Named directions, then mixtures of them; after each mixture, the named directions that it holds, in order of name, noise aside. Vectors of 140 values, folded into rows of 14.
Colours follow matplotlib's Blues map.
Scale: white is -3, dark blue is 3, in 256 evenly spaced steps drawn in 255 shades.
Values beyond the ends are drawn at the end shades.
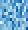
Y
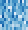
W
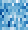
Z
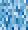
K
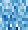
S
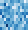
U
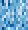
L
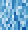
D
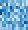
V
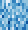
D, S, Z.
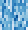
D, W.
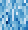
D, K.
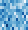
K, U.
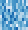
S, W.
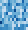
V, Y.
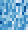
Y, Z.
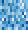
K, L, V.
